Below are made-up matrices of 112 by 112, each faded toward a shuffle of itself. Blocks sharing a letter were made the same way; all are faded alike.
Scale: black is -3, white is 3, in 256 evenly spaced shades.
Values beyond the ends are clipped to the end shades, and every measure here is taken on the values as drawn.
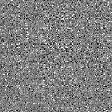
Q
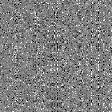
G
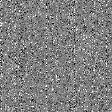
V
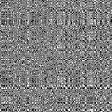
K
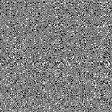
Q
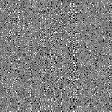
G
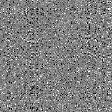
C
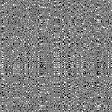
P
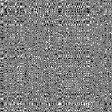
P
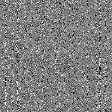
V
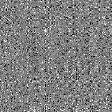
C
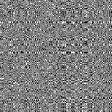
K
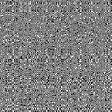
P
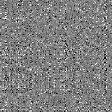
C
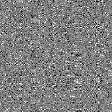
Q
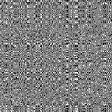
K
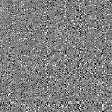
C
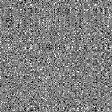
Q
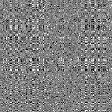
K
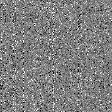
V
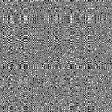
K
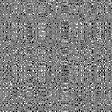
P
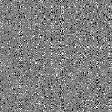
G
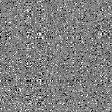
C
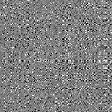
P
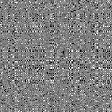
P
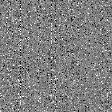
V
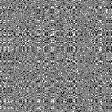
K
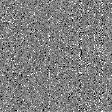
V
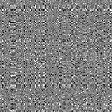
K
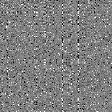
G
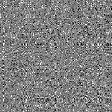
Q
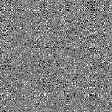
Q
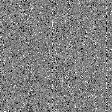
V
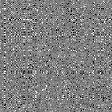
P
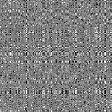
K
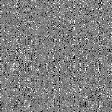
G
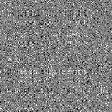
Q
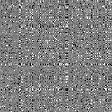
P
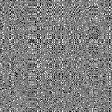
K
